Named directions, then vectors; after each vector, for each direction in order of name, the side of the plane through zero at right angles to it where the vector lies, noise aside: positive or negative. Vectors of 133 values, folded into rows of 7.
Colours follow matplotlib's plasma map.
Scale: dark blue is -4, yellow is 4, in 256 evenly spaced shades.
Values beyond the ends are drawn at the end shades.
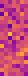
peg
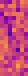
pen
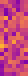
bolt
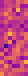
negative, positive, negative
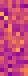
positive, negative, negative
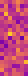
negative, positive, negative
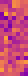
negative, positive, positive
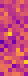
negative, positive, negative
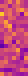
negative, negative, negative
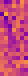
negative, positive, positive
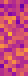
positive, positive, negative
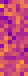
negative, negative, positive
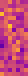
negative, negative, negative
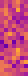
negative, positive, negative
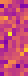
positive, positive, negative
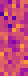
negative, positive, positive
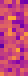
negative, negative, negative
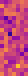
negative, negative, positive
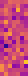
negative, positive, negative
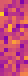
positive, negative, negative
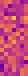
positive, negative, negative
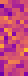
positive, positive, negative
